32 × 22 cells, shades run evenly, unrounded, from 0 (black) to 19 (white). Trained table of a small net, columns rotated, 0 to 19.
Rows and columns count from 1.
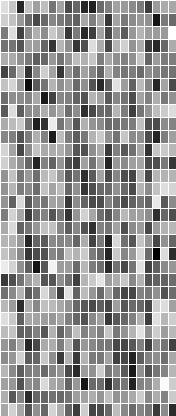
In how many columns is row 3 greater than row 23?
16
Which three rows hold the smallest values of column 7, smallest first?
11, 4, 8
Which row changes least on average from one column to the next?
5
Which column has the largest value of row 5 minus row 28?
10
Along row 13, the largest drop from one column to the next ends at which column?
14
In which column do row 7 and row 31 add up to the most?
18
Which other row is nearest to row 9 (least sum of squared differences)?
15
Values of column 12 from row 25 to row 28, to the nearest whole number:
10 11 10 9
